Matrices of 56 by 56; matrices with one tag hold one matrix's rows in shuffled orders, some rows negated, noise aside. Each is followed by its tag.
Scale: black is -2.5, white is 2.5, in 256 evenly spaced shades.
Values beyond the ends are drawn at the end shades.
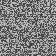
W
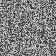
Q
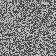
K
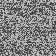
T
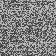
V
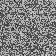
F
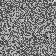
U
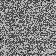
F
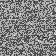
F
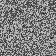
K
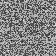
F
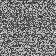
V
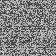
W
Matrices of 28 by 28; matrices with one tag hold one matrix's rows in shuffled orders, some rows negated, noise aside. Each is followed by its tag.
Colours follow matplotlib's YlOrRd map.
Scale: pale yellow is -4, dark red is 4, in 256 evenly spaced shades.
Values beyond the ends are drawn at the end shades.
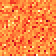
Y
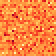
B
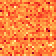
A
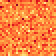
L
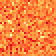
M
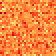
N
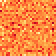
N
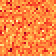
M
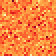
Y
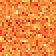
L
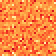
B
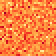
M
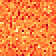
L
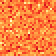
M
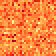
B
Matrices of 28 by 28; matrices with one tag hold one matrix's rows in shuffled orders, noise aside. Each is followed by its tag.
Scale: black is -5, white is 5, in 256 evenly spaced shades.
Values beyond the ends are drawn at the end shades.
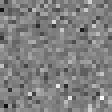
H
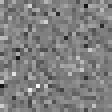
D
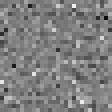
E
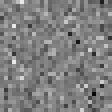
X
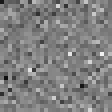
H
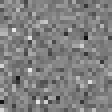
D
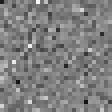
D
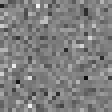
D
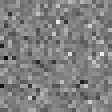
H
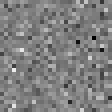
X
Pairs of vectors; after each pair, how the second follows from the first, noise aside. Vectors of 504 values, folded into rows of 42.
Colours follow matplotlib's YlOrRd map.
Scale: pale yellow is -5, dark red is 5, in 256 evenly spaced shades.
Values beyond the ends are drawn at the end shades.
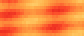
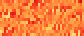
sign-scrambled.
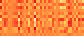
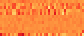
reversed, negated, partly zeroed.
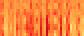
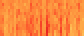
shrunk.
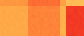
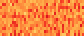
shuffled.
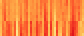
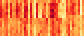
wrapped around, scaled up.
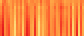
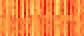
wrapped around, negated.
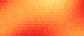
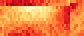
wrapped around, scaled up.
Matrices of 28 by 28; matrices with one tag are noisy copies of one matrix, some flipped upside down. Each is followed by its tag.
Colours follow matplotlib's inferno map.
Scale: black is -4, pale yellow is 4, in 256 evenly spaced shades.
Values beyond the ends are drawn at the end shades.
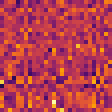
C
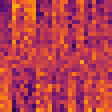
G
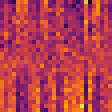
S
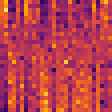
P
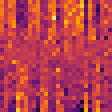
S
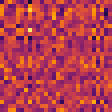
C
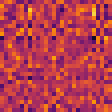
C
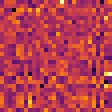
C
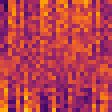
P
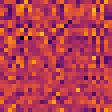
C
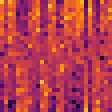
S
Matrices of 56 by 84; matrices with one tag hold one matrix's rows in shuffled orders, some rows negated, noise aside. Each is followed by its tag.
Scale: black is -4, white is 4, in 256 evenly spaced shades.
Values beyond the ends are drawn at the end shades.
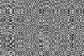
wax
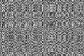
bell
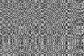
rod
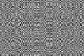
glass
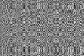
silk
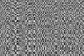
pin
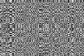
wax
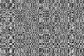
wax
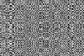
wax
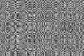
pin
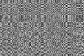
rod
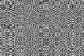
wax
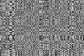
wax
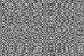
bell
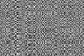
pin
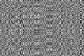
glass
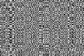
wax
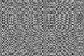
bell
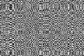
wax
